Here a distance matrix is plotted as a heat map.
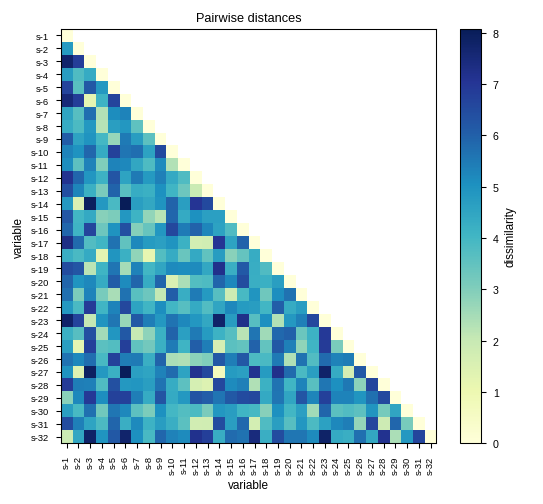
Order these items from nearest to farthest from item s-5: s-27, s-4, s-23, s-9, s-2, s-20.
s-9, s-2, s-27, s-4, s-23, s-20
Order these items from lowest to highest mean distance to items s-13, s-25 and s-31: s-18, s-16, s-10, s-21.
s-18, s-21, s-10, s-16
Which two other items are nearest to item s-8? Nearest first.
s-18, s-4
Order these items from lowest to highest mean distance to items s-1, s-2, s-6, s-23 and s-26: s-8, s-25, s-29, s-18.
s-18, s-8, s-25, s-29
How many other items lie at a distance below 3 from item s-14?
3
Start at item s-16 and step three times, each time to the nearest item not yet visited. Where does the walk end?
s-4
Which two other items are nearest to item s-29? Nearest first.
s-32, s-1
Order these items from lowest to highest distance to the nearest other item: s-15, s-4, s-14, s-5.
s-14, s-4, s-15, s-5
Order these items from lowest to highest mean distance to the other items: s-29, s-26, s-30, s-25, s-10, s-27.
s-30, s-25, s-26, s-10, s-27, s-29
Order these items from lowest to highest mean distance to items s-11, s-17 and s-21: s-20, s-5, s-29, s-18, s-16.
s-18, s-20, s-5, s-16, s-29
